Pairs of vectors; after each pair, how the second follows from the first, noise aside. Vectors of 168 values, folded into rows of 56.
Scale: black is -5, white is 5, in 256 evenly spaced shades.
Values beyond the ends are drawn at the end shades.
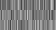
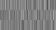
wrapped around, shrunk.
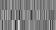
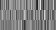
reversed, negated.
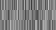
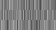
wrapped around, shrunk.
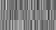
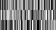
wrapped around, scaled up.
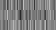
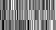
wrapped around, scaled up.
